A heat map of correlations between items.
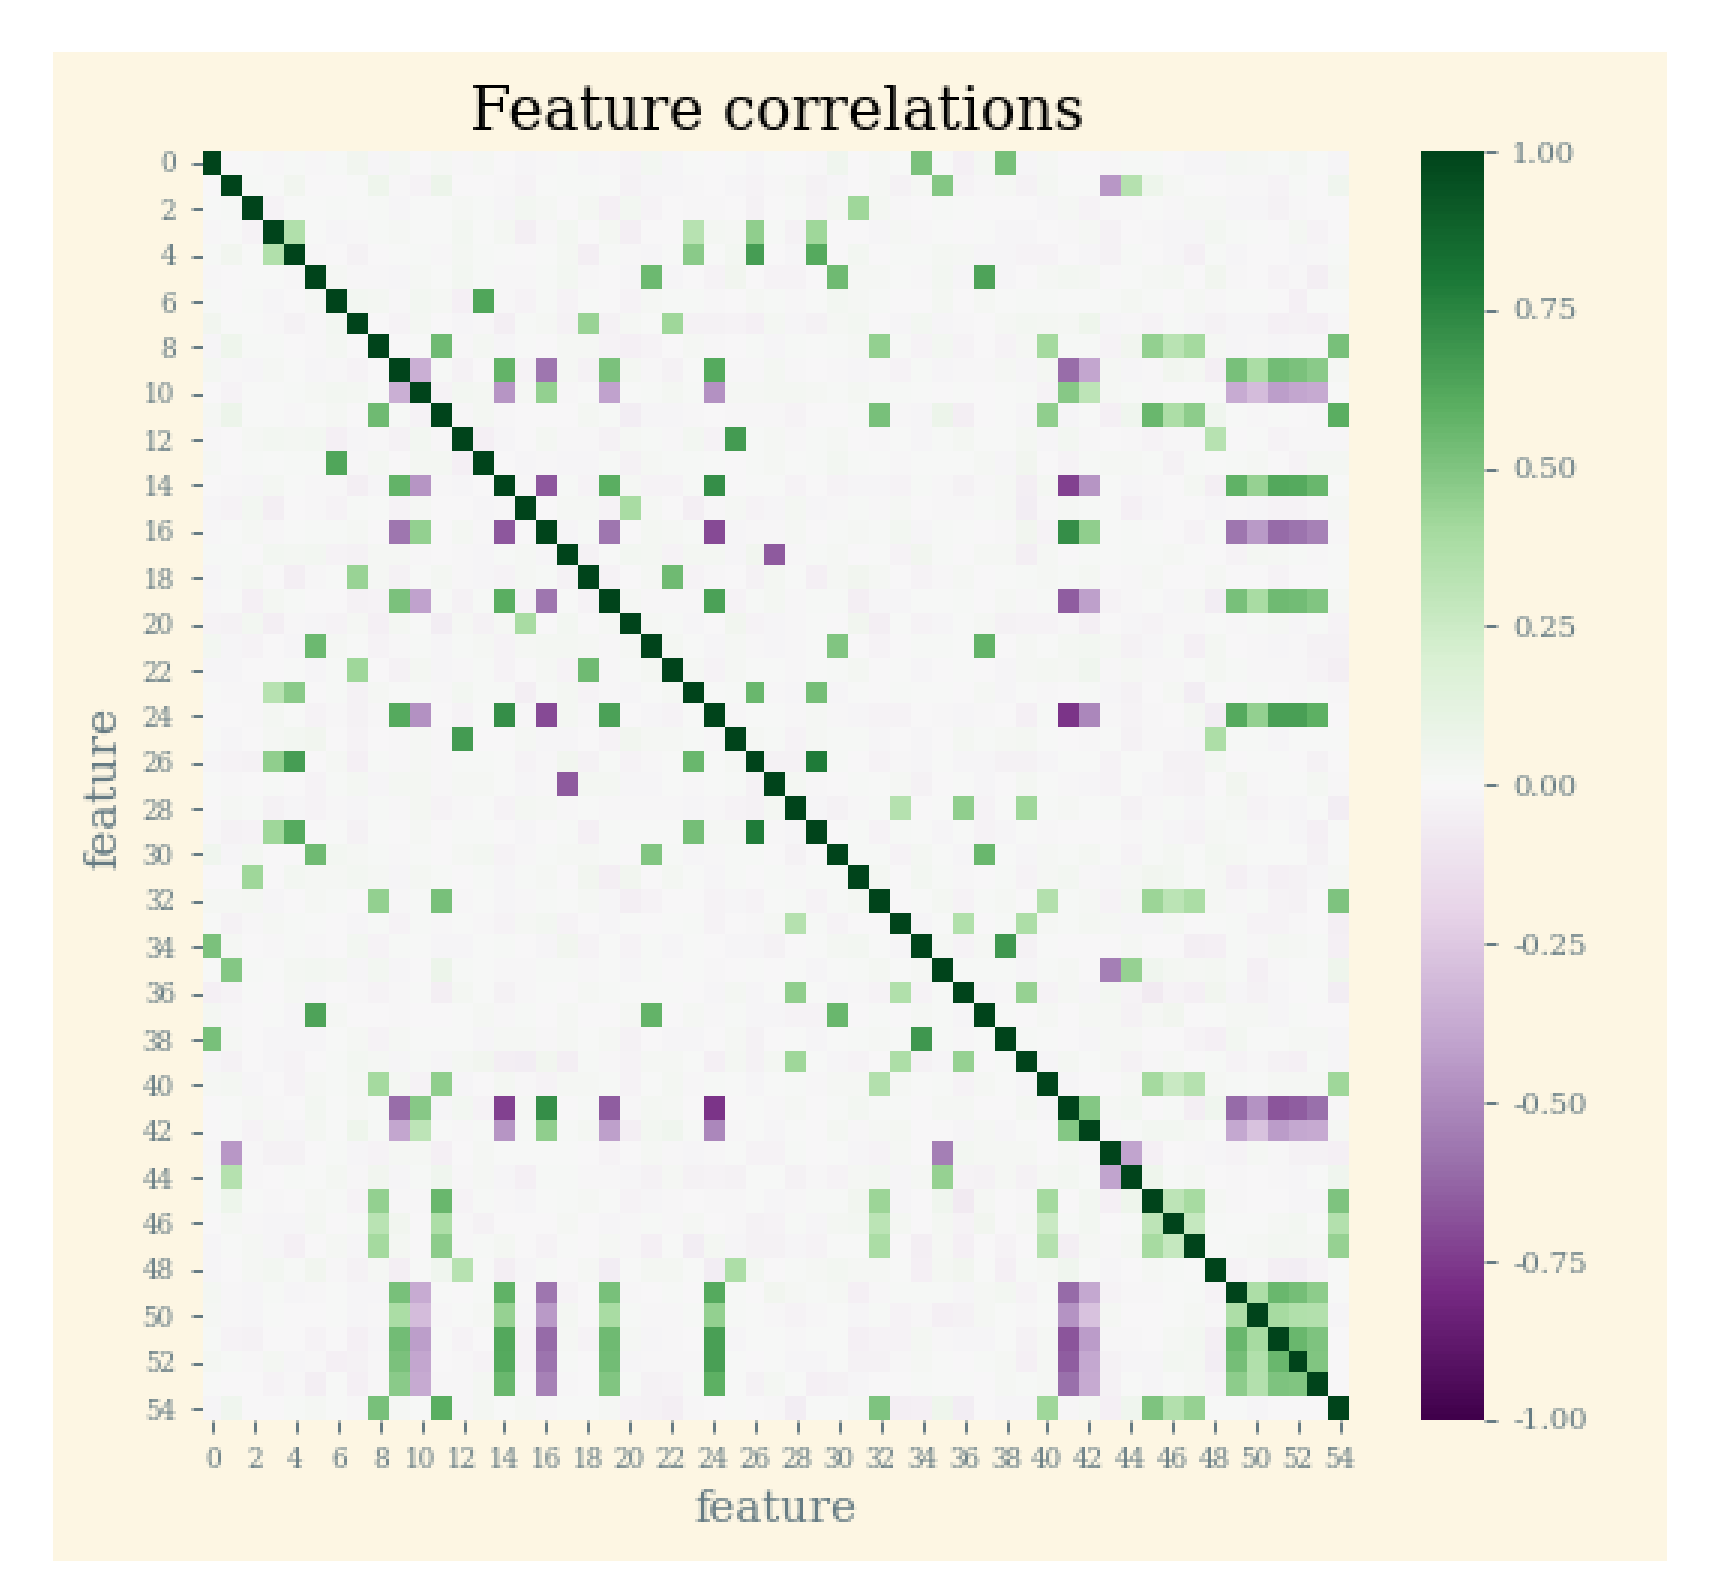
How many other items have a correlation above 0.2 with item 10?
3
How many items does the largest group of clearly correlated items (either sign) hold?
13
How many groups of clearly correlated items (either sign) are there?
13
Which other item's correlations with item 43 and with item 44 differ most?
35
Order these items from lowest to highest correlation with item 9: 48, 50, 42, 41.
41, 42, 48, 50
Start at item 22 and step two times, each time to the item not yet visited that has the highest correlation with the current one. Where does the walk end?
7
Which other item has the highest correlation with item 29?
26
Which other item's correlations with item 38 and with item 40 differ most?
34
